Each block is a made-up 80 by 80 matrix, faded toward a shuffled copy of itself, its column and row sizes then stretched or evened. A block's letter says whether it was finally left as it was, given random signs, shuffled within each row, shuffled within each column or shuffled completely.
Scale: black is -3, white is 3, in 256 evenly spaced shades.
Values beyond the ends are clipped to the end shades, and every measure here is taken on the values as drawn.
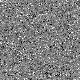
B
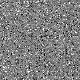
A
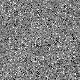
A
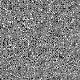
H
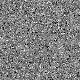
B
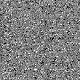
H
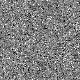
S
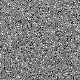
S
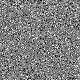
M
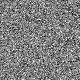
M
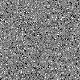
H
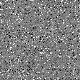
B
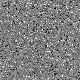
B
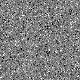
S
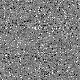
H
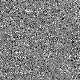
A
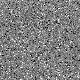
S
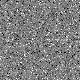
B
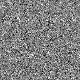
A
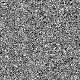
S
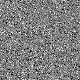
B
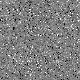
A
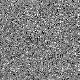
H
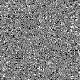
H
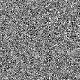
H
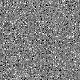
H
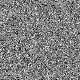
B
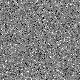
M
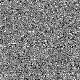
B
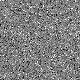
S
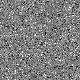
A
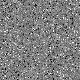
S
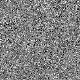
A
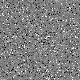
B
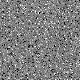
H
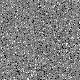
S
